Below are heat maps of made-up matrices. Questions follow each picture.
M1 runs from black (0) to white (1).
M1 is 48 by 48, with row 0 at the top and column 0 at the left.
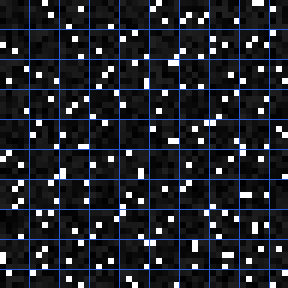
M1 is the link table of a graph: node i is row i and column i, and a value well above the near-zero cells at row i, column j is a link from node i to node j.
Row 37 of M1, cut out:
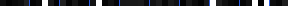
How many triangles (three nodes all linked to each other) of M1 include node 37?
2
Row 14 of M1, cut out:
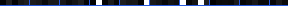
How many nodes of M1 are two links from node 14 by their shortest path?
9
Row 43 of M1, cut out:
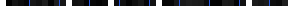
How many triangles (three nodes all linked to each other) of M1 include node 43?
3
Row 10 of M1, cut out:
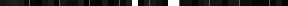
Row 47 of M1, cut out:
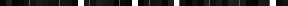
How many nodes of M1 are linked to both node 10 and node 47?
2
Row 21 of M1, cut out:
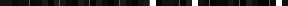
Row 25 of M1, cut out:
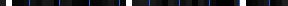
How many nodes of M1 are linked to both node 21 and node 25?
0
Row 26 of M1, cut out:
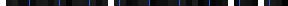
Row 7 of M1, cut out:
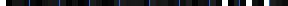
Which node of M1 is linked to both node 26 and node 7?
node 0
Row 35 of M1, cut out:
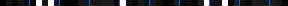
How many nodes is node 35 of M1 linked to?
5
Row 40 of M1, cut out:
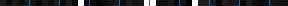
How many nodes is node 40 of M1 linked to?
4
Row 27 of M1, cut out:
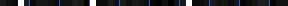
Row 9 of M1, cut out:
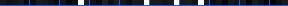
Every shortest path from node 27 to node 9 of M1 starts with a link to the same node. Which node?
node 3
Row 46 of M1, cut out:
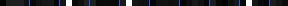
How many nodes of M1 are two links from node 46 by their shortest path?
6
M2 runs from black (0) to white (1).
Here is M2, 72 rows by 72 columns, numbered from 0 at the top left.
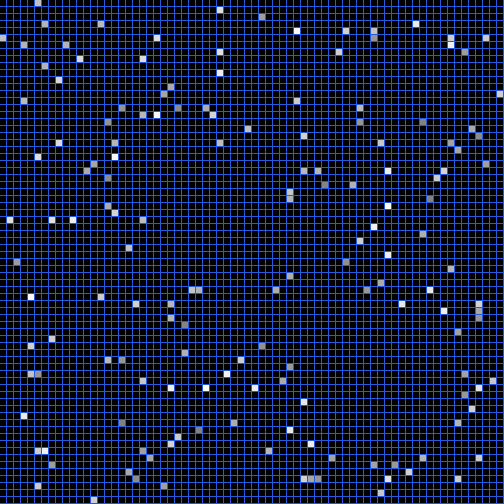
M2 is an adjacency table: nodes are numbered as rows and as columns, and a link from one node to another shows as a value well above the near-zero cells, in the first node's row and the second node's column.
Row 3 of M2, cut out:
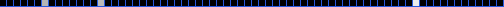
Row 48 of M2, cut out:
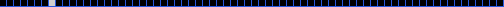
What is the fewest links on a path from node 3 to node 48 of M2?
6
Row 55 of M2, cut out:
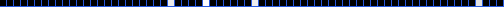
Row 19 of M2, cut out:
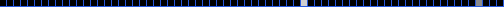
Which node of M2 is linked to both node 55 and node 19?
node 68
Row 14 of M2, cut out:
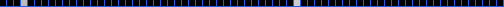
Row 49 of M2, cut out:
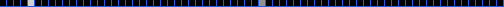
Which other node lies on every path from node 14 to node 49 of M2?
node 4
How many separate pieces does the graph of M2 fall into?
5
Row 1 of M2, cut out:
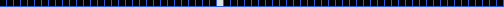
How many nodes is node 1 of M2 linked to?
1
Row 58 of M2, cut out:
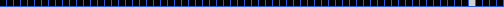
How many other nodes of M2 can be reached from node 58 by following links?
3
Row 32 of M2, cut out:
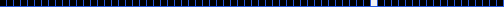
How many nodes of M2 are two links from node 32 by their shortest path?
3
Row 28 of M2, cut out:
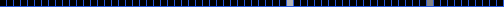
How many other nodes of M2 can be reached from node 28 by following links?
5
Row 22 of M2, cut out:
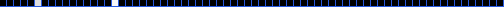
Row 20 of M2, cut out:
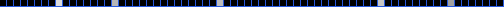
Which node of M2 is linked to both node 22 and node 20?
node 16
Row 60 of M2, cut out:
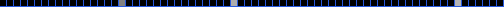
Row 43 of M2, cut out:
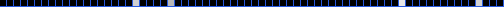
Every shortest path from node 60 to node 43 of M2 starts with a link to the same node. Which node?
node 65
